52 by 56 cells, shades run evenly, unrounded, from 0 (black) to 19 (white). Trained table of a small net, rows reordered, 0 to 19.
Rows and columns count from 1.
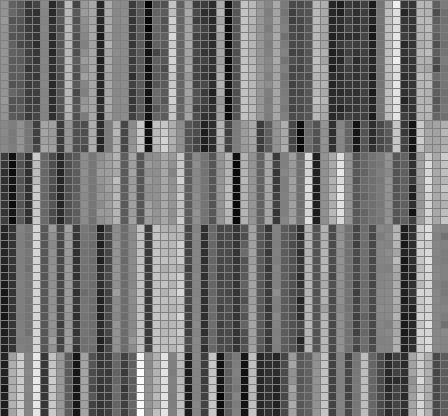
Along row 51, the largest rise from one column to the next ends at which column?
32
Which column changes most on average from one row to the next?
50
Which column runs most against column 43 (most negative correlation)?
40
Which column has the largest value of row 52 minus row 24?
18
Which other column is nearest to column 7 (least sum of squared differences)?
3
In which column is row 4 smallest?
19
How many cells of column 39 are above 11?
25
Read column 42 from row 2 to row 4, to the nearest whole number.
3 3 3
